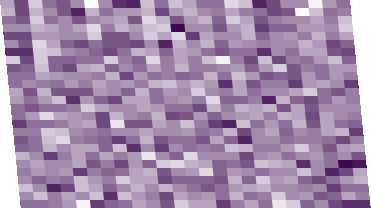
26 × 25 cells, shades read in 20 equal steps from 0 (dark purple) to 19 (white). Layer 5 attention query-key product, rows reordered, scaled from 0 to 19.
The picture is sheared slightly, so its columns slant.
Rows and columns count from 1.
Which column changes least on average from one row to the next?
23
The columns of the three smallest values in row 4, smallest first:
13, 19, 16
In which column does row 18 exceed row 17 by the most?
25
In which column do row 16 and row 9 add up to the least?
1
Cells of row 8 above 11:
9
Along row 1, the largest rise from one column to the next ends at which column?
11
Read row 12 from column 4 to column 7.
6 6 6 11
